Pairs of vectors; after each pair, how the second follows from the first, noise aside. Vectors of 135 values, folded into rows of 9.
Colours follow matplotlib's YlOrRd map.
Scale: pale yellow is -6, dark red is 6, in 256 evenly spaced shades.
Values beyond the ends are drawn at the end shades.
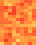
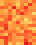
wrapped around, negated.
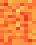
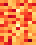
scaled up.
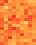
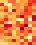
reversed, scaled up.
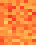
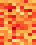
scaled up.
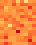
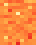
reversed, negated, partly zeroed.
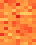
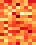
scaled up.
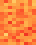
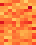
wrapped around, negated.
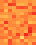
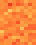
reversed, negated, partly zeroed.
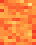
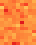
reversed, negated, partly zeroed.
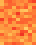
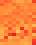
reversed, negated, partly zeroed.
